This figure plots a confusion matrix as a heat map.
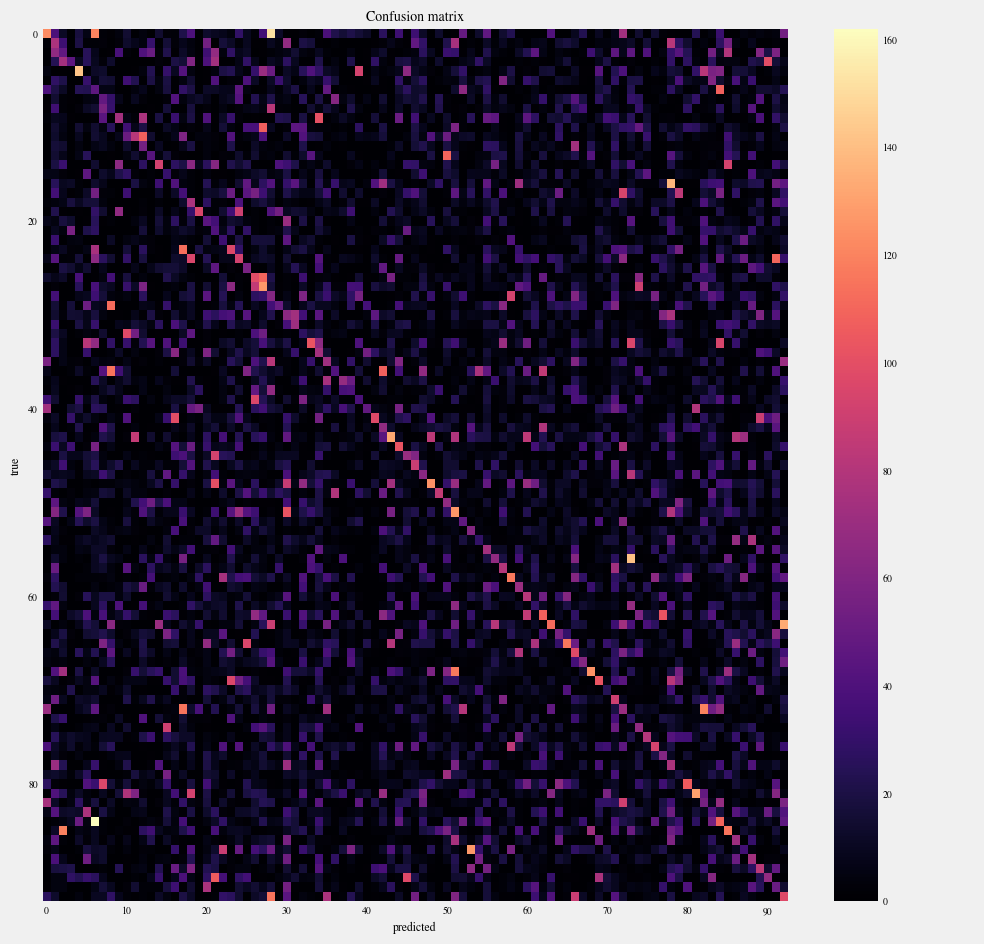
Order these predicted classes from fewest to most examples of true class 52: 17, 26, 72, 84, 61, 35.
61, 35, 84, 26, 17, 72
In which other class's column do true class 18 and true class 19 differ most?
9
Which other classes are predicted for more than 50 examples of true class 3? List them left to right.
2, 18, 21, 90
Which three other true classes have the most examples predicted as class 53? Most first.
87, 89, 42
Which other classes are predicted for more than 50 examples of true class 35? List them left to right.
0, 28, 44, 66, 92
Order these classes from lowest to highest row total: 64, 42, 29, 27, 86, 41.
86, 42, 64, 41, 29, 27
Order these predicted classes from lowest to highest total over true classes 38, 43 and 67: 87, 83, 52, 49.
52, 49, 83, 87
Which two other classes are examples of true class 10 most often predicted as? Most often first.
27, 51
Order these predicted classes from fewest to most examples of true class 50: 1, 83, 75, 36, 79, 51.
36, 51, 75, 83, 1, 79
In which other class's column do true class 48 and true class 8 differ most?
21
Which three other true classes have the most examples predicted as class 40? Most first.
34, 29, 65
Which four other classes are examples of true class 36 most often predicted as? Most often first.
8, 42, 62, 54
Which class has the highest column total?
78
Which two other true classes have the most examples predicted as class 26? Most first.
39, 27
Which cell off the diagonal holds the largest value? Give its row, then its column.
84, 6
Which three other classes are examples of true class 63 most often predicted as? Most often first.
92, 28, 56
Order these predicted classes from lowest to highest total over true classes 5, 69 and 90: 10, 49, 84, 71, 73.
49, 73, 10, 84, 71
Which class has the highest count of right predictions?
4
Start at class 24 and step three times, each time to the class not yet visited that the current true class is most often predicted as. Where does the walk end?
30
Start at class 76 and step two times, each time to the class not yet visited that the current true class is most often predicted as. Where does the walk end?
22
